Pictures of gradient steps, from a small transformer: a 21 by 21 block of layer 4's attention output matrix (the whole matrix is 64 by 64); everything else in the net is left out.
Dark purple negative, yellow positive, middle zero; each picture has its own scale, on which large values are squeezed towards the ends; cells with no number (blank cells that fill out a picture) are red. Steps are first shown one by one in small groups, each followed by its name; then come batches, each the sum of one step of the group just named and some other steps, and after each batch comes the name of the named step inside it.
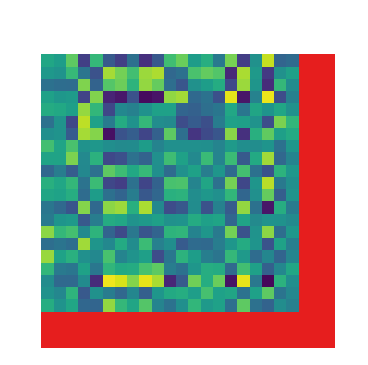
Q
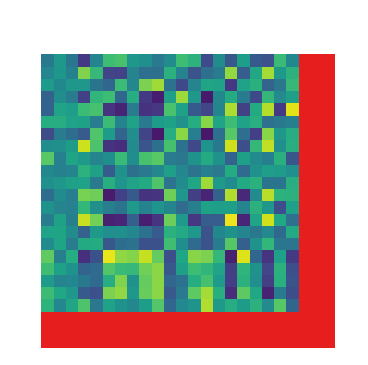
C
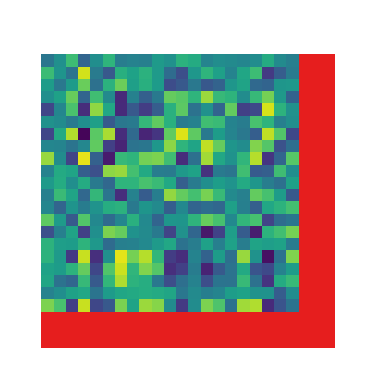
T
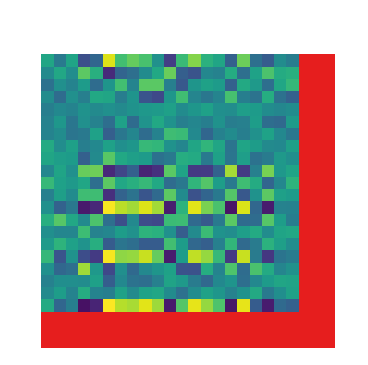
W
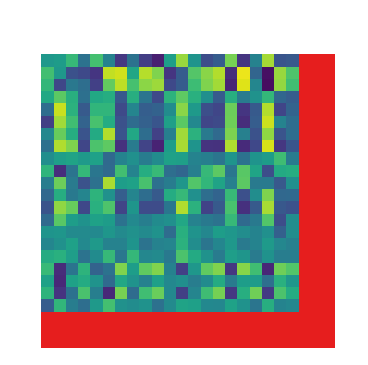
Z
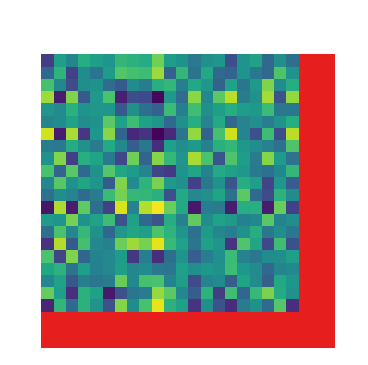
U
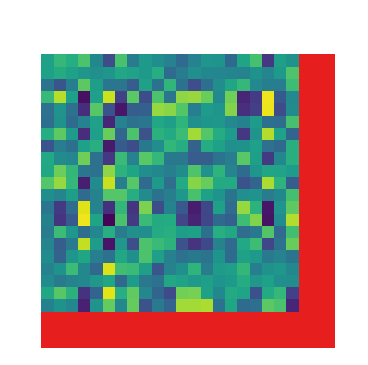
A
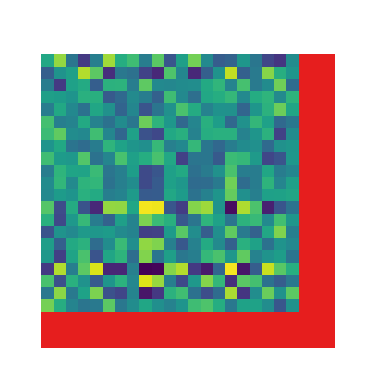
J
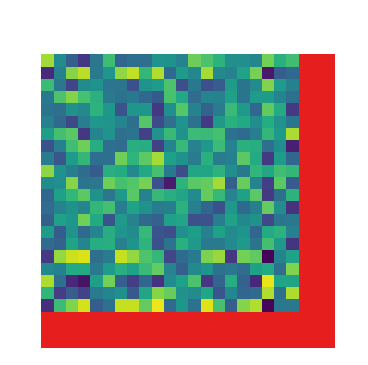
T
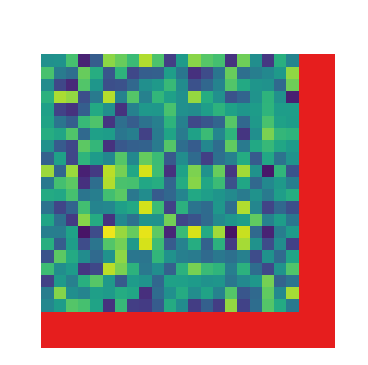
A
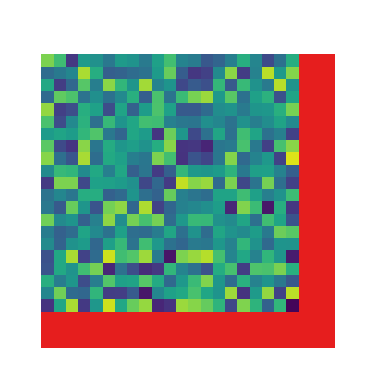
J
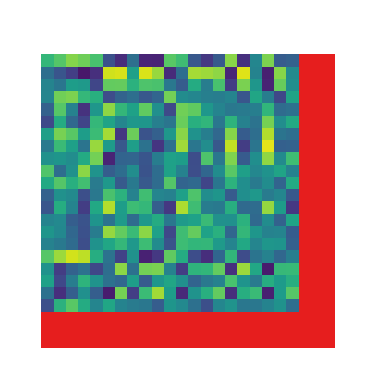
Z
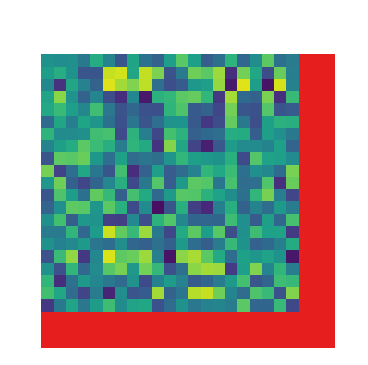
Z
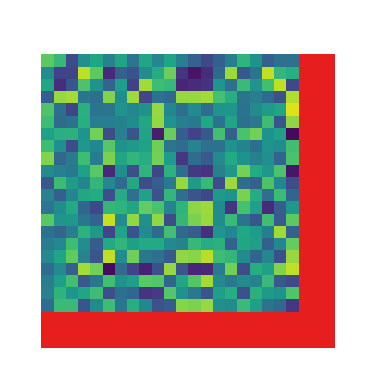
J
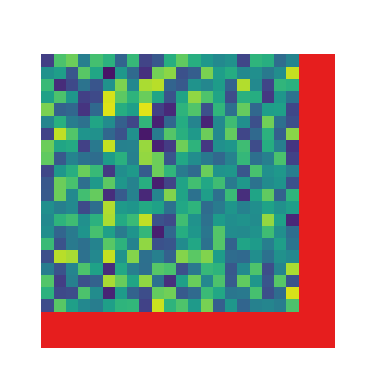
Z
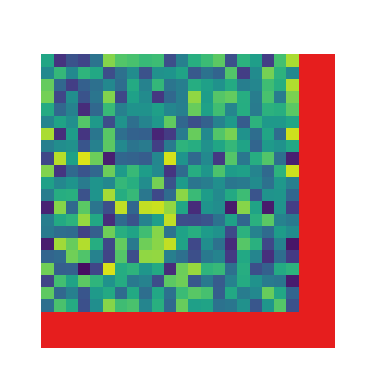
U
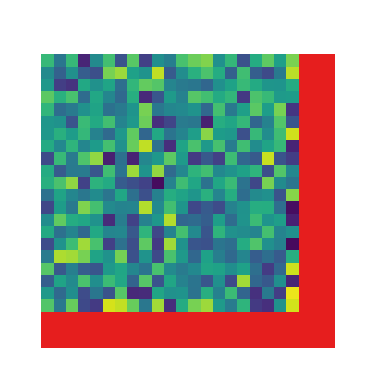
Q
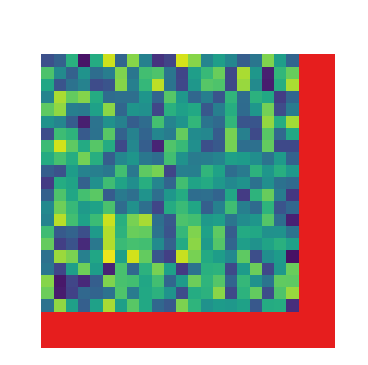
Z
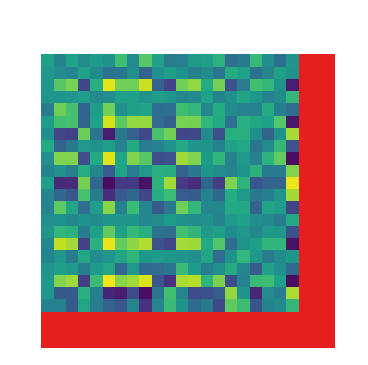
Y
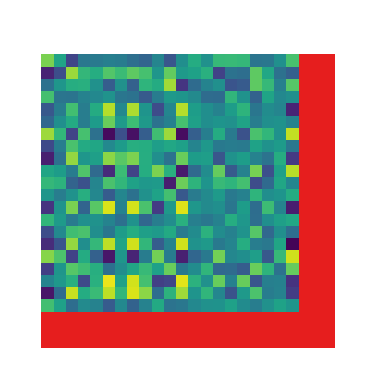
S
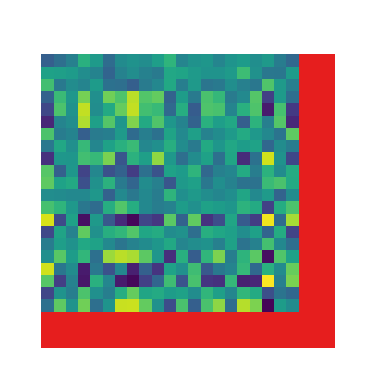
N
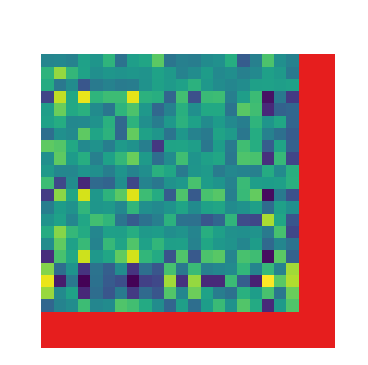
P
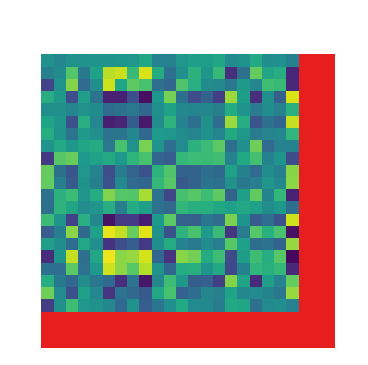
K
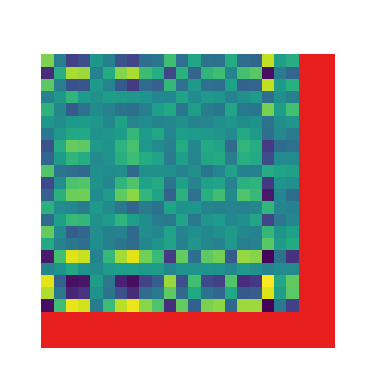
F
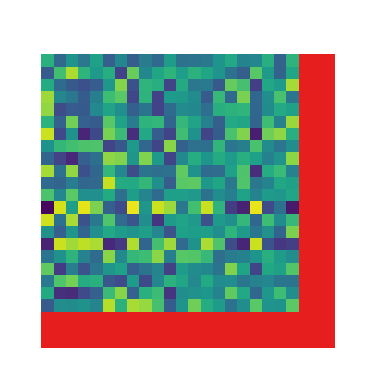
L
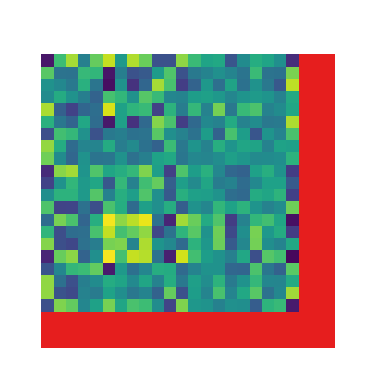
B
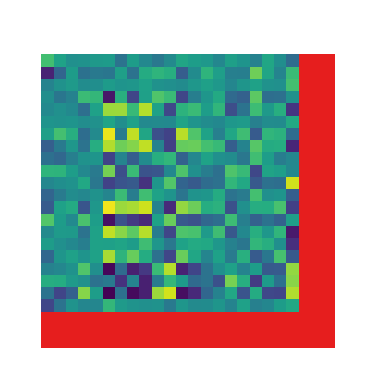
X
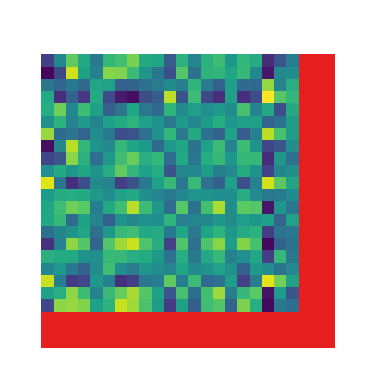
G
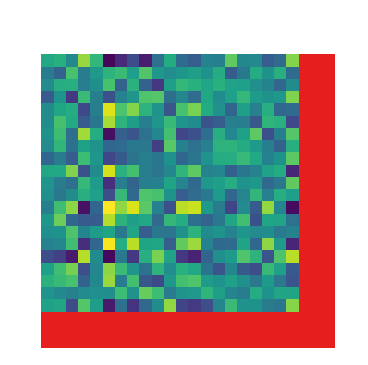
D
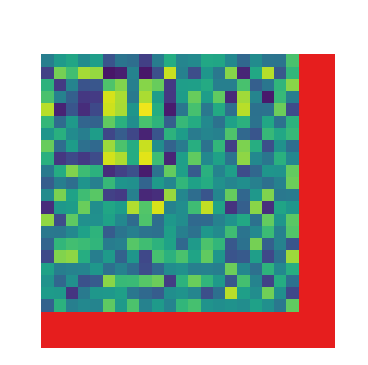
L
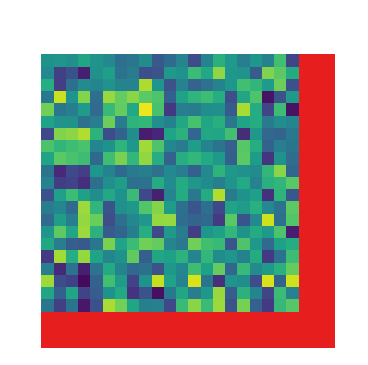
P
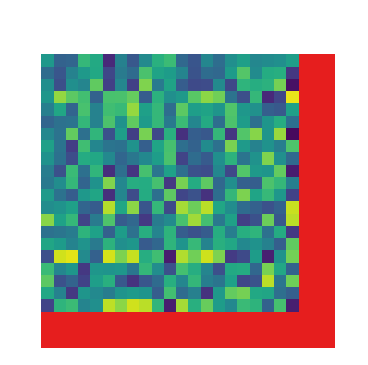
N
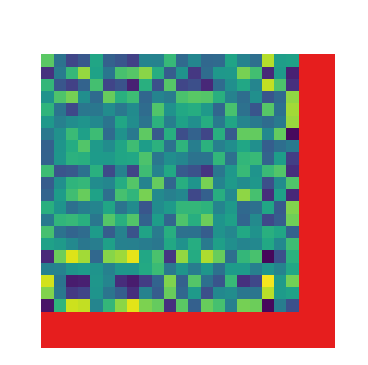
F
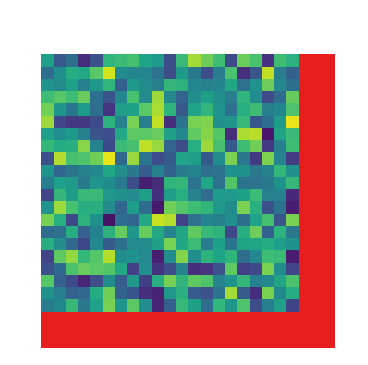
K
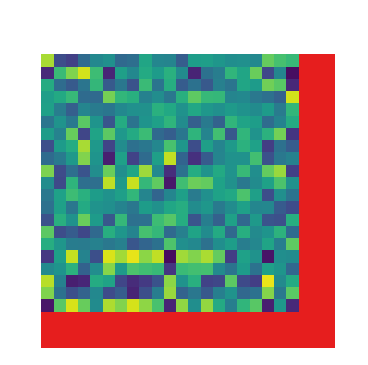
F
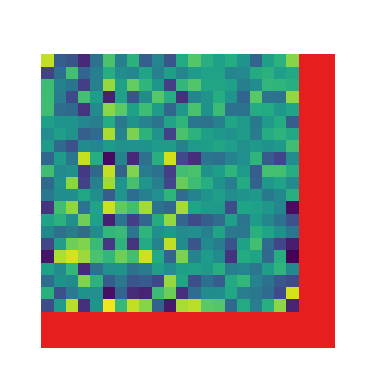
X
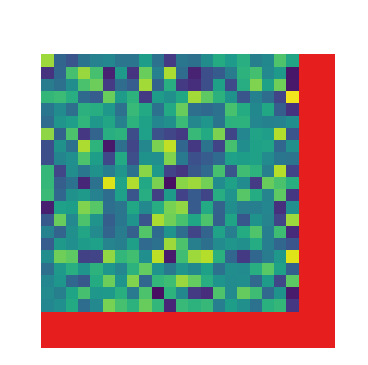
S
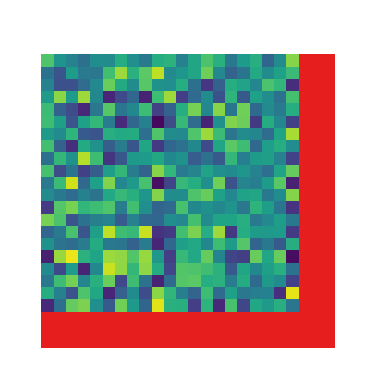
K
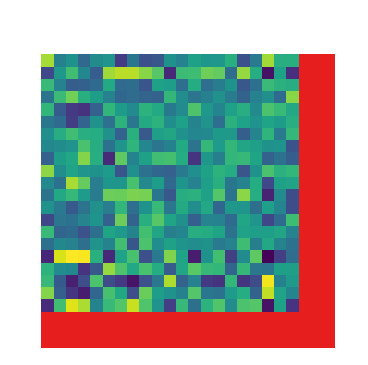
F
